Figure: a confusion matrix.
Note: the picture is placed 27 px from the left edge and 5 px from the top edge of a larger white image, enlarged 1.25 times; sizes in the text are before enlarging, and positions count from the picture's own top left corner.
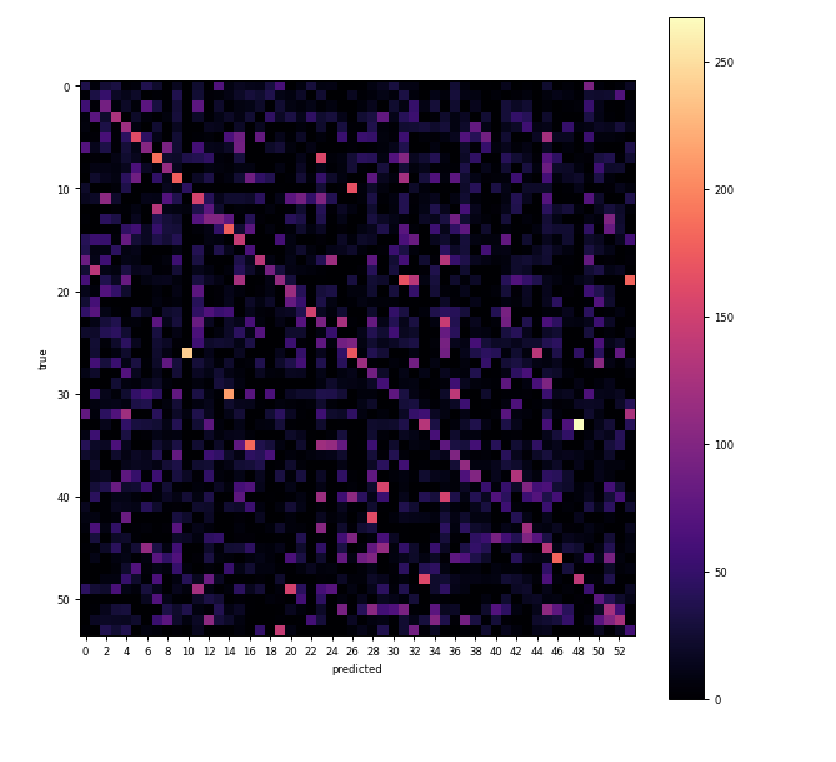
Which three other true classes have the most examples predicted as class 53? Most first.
19, 32, 15
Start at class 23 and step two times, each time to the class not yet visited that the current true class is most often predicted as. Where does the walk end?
16
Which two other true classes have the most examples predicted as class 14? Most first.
30, 13
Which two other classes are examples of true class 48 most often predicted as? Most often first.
33, 12
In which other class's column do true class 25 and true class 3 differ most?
26
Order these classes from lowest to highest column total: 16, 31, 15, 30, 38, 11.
30, 38, 16, 15, 11, 31
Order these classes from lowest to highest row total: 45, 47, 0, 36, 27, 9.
47, 0, 36, 27, 45, 9
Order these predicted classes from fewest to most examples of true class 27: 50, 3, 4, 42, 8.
4, 42, 3, 8, 50
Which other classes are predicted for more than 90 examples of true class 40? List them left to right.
23, 26, 35
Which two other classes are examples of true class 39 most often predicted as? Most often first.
29, 43
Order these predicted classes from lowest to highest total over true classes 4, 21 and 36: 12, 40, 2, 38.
40, 2, 12, 38
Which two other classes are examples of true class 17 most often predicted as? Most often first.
35, 24
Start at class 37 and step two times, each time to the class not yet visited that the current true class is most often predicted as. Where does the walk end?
42
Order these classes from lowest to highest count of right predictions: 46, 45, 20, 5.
20, 45, 5, 46
